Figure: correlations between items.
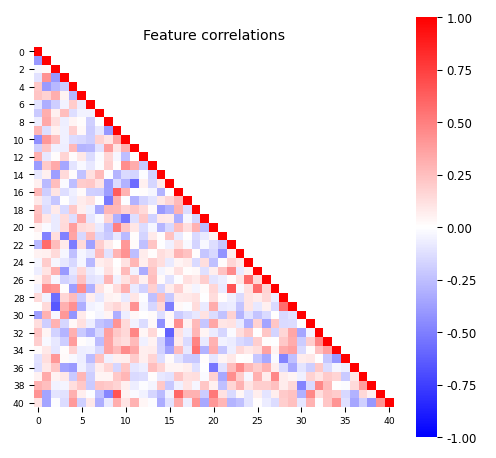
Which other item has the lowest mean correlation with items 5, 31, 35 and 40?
14
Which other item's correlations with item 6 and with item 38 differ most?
32
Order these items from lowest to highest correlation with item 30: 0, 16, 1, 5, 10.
0, 16, 10, 5, 1
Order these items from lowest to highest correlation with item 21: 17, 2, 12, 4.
12, 17, 2, 4
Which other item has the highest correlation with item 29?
28
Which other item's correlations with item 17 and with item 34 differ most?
8
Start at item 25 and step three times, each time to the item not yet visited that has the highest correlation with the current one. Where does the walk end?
1
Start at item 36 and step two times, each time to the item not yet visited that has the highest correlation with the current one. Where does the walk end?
10
